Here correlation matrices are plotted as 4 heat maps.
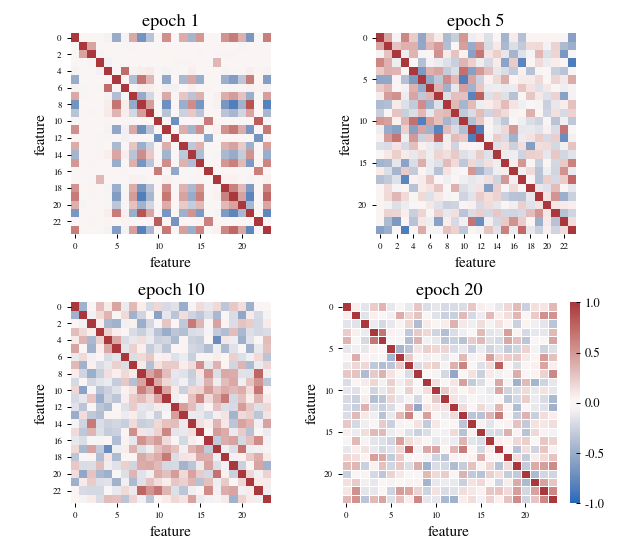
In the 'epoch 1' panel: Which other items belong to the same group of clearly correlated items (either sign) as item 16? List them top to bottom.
10, 12, 22
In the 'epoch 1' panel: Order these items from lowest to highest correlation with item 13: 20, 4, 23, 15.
4, 20, 15, 23
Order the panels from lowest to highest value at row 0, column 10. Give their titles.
epoch 20, epoch 1, epoch 10, epoch 5
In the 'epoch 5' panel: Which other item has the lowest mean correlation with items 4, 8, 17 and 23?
3
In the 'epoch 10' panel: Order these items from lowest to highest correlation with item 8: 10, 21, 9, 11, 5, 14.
14, 21, 5, 11, 9, 10
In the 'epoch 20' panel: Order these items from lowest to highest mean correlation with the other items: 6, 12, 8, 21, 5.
5, 12, 21, 8, 6
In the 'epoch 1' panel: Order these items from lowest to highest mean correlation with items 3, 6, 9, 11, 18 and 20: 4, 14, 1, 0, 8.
8, 14, 1, 4, 0
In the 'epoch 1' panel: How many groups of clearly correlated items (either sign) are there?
5
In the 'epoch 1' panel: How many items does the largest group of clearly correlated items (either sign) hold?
14
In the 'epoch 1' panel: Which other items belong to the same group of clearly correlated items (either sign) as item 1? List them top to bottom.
2
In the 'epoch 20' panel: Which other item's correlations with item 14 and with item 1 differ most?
13
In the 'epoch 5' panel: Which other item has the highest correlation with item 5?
8
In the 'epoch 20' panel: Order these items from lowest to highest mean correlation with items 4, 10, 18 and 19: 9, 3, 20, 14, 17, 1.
20, 9, 17, 1, 14, 3
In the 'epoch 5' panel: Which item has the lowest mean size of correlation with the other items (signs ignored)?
20
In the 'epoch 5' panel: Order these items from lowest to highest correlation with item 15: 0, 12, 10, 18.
0, 10, 12, 18
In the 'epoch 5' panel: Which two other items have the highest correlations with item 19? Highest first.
21, 2
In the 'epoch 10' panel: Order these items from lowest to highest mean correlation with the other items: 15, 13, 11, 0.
13, 0, 15, 11
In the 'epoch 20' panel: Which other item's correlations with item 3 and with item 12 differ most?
4
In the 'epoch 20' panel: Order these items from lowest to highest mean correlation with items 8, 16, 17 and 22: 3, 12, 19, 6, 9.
12, 3, 9, 19, 6
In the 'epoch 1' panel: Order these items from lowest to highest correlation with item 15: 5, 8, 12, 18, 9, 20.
8, 5, 9, 12, 20, 18
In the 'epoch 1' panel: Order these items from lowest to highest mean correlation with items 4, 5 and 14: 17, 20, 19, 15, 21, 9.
19, 15, 20, 17, 9, 21
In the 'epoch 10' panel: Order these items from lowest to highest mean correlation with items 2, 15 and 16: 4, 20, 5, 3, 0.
5, 4, 3, 0, 20
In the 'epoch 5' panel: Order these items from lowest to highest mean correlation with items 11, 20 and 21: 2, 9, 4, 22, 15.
4, 2, 9, 15, 22
